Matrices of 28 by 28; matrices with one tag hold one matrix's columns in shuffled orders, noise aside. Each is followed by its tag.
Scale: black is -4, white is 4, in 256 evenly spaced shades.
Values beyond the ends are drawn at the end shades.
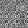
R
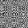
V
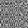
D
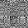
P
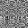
P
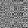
V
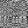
P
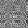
R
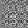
R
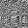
P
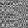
D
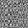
D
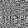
P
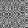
V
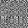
P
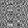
D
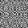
V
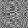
V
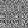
R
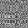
R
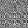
R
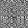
P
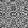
V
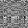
P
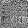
P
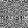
P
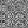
R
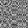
D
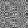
V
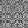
R
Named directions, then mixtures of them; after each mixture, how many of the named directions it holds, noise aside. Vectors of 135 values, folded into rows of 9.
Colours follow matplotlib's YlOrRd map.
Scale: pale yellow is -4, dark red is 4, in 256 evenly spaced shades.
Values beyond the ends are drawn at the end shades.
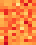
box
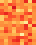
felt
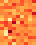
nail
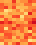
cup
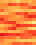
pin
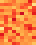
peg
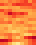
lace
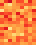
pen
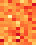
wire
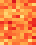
one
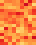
four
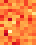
one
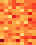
four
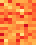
four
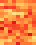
four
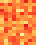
two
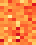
one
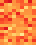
one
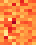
two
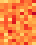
three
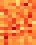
two
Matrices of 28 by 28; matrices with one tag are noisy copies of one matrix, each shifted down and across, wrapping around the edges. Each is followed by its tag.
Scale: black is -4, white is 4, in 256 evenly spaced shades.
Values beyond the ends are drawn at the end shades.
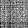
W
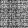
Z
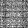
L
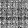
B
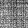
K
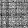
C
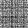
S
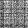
C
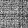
Z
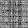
L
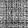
K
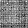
K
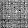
W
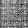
L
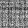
B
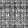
B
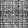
W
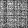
C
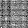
L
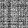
C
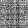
L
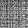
S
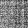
L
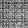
S
